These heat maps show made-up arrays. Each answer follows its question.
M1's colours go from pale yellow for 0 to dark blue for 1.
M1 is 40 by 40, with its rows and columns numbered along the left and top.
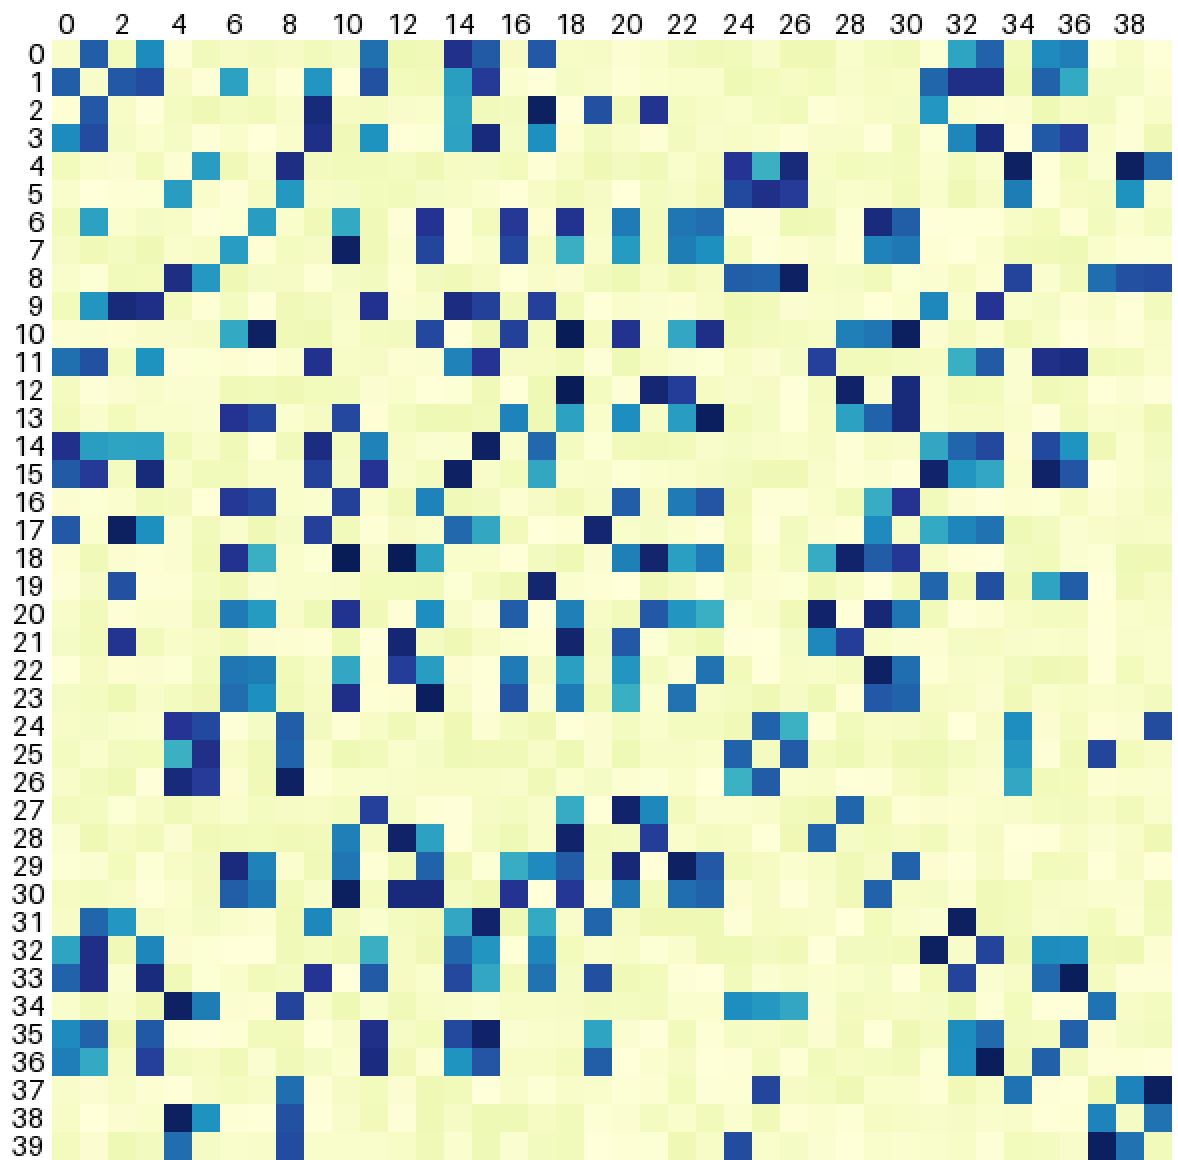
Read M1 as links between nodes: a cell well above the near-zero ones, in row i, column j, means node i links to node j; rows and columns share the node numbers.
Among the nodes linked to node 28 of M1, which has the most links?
node 18
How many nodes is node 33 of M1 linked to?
12
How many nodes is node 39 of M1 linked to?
5
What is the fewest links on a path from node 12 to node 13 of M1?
2
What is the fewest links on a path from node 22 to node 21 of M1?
2
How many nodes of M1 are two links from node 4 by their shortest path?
1
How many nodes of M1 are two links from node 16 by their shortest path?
7
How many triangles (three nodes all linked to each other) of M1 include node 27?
5
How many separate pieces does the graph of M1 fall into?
2
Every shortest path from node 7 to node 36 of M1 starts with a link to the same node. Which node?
node 6
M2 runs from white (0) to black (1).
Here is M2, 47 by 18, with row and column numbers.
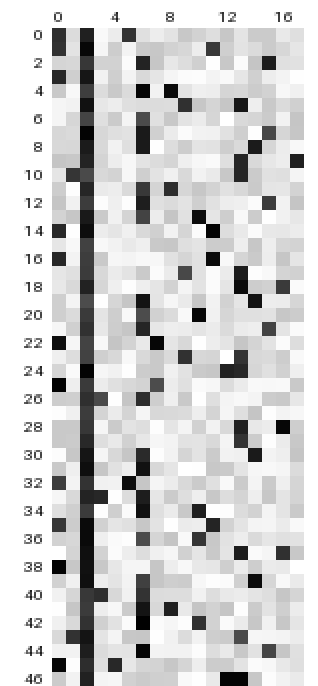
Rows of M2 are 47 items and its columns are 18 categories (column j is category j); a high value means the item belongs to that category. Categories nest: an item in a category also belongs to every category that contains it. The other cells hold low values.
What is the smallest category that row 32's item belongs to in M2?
5
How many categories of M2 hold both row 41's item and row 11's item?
3
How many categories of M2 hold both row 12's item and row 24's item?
1
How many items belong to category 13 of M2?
12
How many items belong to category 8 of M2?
3
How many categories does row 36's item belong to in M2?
3
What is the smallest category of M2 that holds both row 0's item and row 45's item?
0
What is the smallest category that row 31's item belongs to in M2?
6
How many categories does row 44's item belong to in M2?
3
